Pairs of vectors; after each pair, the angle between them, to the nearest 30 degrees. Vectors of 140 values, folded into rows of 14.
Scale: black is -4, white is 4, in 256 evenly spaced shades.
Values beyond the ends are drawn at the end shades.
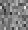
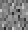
90 degrees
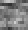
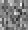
90 degrees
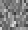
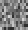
60 degrees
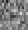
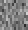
90 degrees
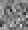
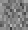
30 degrees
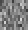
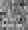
150 degrees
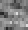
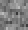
150 degrees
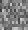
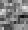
60 degrees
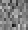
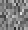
90 degrees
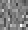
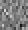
120 degrees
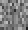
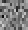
120 degrees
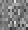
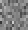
90 degrees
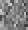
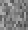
30 degrees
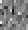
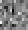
30 degrees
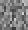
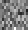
120 degrees
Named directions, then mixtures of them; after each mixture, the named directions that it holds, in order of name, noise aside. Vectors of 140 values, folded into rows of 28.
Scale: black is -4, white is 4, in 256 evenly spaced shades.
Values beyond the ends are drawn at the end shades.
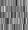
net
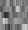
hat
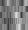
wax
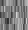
net, wax.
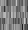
hat, net.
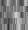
wax.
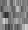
hat.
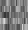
hat, net.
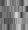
wax.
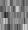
hat.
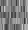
hat, net.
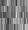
hat, net, wax.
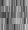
hat, net, wax.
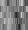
wax.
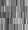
hat, net, wax.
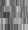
hat, net, wax.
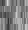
hat, net, wax.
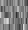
hat, net, wax.
